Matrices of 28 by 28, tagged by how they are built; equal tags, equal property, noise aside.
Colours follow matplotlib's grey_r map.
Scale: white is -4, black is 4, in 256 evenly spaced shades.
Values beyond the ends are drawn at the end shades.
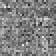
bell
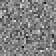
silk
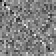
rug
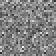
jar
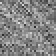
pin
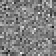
silk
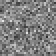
silk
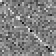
rug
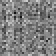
bell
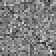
rug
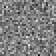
silk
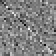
rug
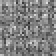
bell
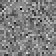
silk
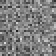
bell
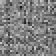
bell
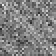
pin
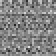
jar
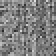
bell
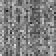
bell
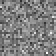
silk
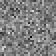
silk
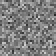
jar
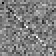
rug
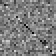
rug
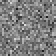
silk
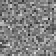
silk
